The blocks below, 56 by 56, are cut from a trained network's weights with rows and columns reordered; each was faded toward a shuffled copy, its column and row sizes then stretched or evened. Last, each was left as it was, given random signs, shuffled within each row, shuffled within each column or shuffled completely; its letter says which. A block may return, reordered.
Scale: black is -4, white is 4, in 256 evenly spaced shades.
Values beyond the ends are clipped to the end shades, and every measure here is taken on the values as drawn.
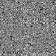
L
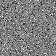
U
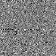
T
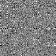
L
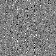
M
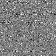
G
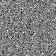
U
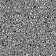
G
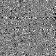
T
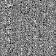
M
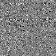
T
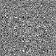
L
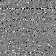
G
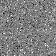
U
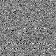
G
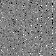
M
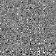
T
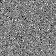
U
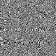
L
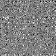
T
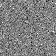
U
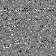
G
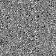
M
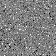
U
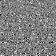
G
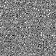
G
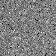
U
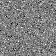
U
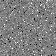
U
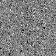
M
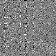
T
